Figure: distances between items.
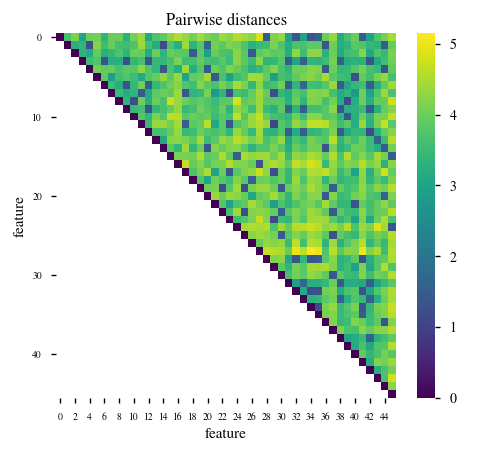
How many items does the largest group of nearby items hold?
8
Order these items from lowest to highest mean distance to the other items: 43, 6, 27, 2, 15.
6, 2, 43, 15, 27
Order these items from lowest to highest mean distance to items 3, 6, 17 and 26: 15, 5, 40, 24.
40, 5, 15, 24
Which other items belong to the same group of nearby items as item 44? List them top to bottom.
1, 4, 14, 20, 36
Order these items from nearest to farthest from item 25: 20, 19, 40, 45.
19, 40, 20, 45
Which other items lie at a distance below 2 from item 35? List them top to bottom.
0, 28, 32, 34, 41
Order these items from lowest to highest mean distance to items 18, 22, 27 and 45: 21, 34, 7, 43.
7, 21, 43, 34
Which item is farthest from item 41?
27
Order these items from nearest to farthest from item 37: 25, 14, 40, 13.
25, 40, 14, 13
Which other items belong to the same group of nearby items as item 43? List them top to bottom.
13
